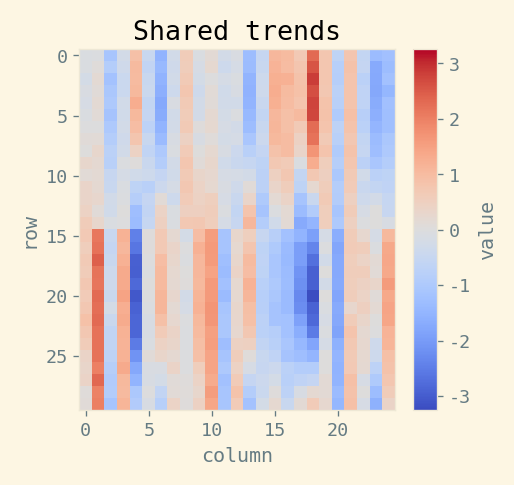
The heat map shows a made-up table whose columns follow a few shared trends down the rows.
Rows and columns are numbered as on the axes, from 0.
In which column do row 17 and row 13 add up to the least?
4
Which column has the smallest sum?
20
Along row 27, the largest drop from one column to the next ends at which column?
2
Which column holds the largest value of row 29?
1
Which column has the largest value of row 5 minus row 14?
18
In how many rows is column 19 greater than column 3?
15
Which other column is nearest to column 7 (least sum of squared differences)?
12
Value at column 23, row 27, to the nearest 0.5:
-1
